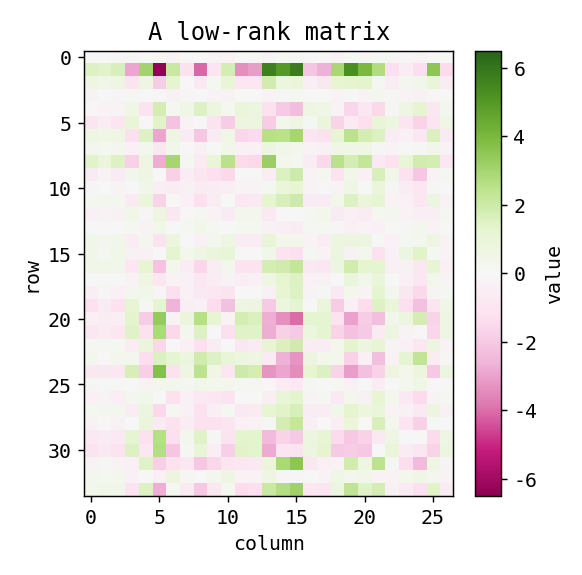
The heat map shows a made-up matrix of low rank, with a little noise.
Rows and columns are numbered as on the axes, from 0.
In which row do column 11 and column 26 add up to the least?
1
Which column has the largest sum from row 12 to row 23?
5
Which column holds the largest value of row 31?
15
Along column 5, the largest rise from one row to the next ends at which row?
2
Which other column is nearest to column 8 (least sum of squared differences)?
11
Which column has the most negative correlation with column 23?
21
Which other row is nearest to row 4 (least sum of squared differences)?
23
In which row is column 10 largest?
8
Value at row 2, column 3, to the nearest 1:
-1
